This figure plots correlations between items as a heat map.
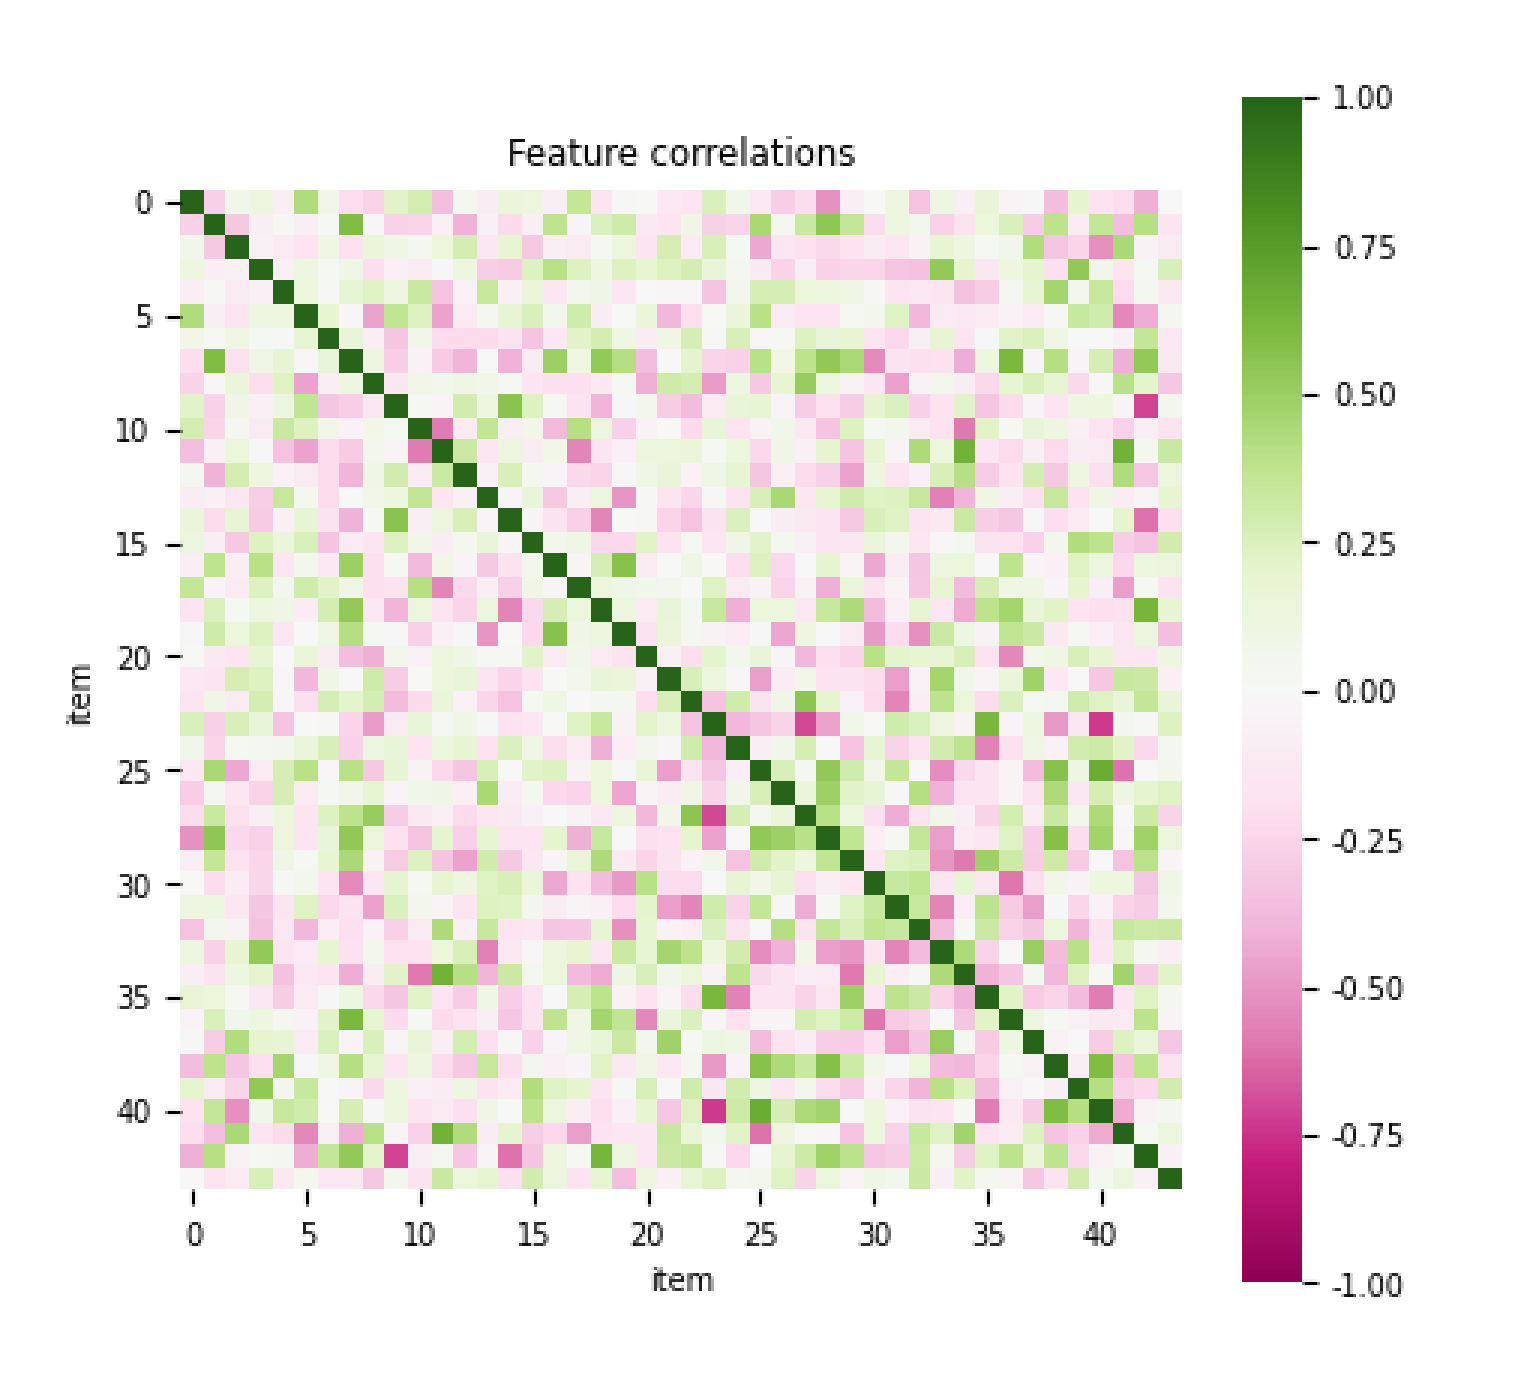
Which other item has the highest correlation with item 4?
38
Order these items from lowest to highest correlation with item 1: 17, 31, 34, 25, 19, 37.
37, 34, 17, 31, 19, 25
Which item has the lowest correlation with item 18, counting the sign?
14
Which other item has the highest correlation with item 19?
16
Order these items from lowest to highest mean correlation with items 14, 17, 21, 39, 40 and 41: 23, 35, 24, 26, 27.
35, 23, 26, 27, 24
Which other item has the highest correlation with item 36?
7
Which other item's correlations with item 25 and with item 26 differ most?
41
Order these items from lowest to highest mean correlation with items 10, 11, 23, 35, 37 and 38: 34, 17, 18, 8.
34, 8, 17, 18
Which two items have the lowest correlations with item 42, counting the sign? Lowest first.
9, 14
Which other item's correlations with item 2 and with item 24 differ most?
40
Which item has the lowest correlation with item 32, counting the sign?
19
